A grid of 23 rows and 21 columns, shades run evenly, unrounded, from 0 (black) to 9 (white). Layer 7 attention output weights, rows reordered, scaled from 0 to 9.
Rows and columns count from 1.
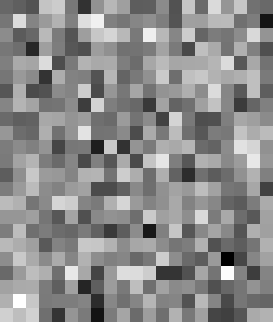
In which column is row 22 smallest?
8
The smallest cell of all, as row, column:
19, 18
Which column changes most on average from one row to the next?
7
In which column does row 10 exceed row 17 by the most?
12
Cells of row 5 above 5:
14
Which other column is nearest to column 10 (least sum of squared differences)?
6
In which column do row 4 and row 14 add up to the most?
16
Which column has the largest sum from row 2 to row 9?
17
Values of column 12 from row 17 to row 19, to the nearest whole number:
1 6 4
